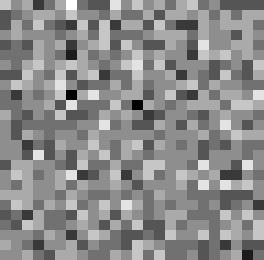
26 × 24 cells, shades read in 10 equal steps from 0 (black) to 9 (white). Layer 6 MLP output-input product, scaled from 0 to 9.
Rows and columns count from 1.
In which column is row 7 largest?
13
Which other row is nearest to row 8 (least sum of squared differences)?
23
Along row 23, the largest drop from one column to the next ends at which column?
14
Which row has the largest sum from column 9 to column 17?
21
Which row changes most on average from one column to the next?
3
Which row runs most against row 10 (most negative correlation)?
18
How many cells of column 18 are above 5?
5
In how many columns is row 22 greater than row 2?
8
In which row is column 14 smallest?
12
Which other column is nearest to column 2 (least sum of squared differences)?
20
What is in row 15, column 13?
7
